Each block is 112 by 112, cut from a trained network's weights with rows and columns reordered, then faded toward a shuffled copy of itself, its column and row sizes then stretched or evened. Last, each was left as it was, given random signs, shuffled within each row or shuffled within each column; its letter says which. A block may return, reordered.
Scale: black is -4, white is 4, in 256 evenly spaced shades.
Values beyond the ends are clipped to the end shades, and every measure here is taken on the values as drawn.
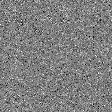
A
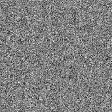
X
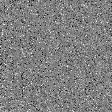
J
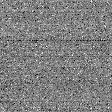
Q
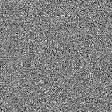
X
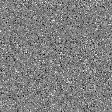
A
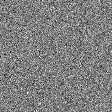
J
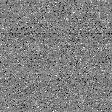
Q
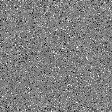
A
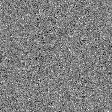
J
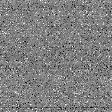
X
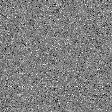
A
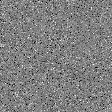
J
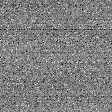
Q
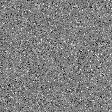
Q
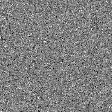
J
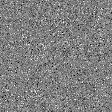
Q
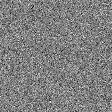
J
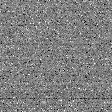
Q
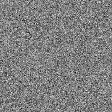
X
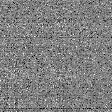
X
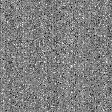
X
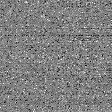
X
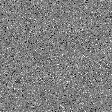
Q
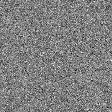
A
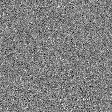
Q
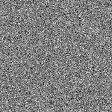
J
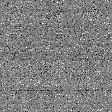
X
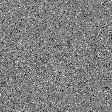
Q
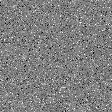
Q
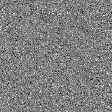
X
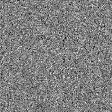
X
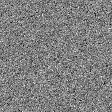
Q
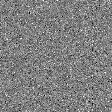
J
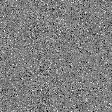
A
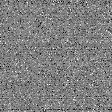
X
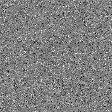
A
